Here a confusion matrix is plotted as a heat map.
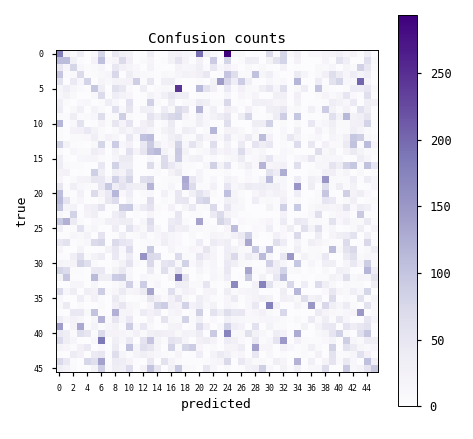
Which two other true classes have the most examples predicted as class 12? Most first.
29, 33
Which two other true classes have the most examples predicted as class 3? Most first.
39, 30
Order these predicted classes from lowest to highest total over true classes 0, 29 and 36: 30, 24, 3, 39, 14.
39, 3, 14, 30, 24
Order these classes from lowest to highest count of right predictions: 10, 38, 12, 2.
38, 10, 2, 12
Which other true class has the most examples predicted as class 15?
36
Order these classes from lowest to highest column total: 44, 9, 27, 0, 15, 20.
15, 27, 9, 20, 44, 0
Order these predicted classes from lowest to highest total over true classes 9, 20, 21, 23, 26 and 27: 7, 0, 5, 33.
33, 7, 5, 0
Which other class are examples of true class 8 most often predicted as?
20
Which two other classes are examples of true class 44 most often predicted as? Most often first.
6, 34
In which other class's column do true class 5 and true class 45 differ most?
17
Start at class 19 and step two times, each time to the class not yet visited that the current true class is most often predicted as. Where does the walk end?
13
